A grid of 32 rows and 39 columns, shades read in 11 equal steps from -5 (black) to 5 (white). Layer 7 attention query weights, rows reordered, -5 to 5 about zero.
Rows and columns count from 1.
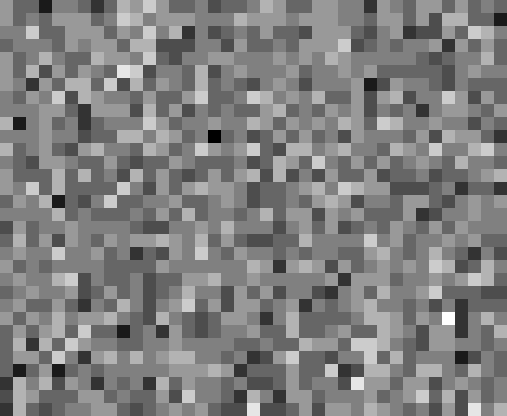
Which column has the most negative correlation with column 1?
2
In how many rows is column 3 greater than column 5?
12
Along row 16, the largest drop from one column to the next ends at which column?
5
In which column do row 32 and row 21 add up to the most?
20
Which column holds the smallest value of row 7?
29
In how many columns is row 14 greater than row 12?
7
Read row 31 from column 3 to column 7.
1 -1 -1 -1 1
